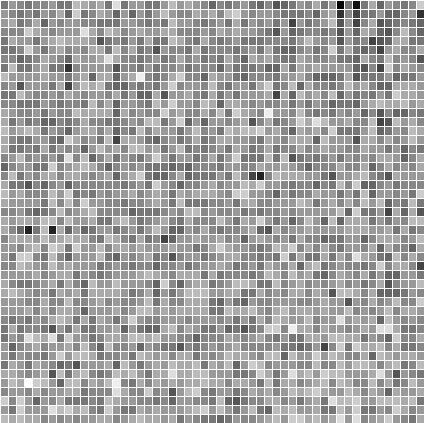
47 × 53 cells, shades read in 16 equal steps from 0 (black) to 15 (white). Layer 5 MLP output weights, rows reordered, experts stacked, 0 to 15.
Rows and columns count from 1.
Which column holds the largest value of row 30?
48
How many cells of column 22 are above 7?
36
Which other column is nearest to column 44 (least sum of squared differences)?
39
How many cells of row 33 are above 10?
6
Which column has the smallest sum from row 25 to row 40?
22
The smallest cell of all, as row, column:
1, 43
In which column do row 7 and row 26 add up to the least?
4
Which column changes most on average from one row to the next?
9
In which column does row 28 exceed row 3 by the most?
37
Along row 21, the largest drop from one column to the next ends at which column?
46
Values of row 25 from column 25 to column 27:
8 8 8
